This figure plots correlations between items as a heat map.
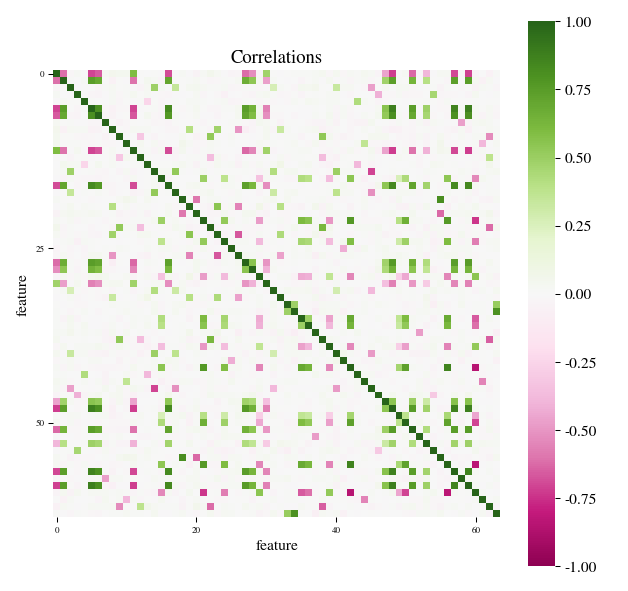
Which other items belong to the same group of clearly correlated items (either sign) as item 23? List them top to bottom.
8, 19, 26, 32
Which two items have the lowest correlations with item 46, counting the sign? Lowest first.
3, 54
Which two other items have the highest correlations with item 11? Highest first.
0, 30
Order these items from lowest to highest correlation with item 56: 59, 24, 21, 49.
59, 49, 24, 21
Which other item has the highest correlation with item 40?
14
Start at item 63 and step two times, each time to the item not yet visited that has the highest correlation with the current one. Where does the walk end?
33
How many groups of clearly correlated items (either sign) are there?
13
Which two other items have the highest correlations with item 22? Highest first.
38, 9
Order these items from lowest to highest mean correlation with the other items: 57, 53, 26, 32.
26, 32, 53, 57
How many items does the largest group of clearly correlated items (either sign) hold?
15
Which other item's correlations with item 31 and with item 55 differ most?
18
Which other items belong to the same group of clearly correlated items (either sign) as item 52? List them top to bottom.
37
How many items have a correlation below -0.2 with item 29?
9
